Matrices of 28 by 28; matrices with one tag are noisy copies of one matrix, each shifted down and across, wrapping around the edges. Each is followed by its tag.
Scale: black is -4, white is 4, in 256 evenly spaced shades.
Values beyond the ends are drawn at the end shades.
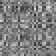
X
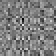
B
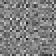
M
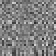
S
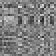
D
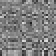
D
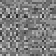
M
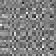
M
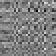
M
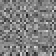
M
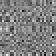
S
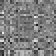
D
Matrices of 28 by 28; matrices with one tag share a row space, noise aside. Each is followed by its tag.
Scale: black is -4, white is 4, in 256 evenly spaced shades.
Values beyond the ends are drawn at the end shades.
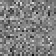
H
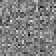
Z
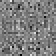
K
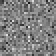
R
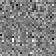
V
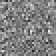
R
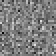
V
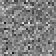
R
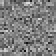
R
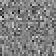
V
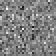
H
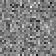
K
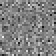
V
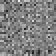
R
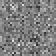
K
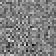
H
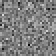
V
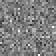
V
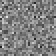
V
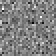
V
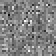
R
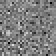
H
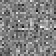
Z
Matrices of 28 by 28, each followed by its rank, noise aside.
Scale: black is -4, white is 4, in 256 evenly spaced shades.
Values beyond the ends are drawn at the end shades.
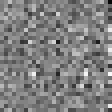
five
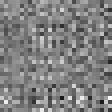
four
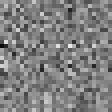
six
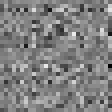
four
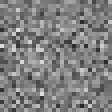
five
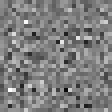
six
